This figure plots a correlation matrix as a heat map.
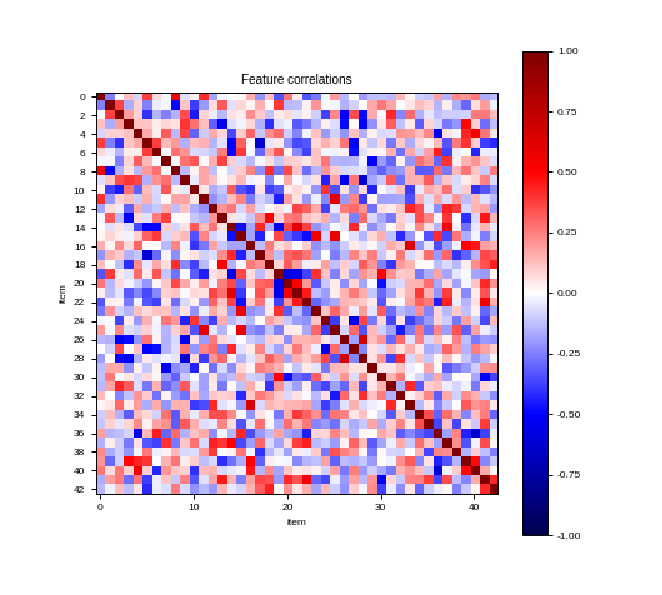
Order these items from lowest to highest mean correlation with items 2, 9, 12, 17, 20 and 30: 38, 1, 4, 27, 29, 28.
28, 38, 29, 4, 1, 27
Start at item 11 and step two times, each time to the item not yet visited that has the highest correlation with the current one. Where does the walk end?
15
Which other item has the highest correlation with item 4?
40
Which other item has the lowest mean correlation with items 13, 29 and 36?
39
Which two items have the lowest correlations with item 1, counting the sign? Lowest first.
8, 10
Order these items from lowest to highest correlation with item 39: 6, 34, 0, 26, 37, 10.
37, 34, 26, 6, 10, 0
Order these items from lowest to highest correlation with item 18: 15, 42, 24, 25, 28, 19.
25, 15, 19, 24, 28, 42
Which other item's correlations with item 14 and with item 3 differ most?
21
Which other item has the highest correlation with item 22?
41
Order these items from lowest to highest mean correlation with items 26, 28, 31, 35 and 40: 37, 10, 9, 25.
25, 9, 10, 37
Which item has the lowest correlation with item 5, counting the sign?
17
